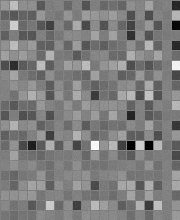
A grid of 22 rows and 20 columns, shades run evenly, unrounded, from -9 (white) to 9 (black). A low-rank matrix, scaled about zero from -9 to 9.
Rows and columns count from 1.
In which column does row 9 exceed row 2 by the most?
20
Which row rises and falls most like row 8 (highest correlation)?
16
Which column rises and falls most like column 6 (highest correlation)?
18
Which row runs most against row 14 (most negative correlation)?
6
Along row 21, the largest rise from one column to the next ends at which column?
17
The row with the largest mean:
3
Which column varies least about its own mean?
19
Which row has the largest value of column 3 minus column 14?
7
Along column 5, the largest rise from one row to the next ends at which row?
8
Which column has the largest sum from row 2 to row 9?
15
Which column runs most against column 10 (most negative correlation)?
2
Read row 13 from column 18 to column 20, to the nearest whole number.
1 0 5
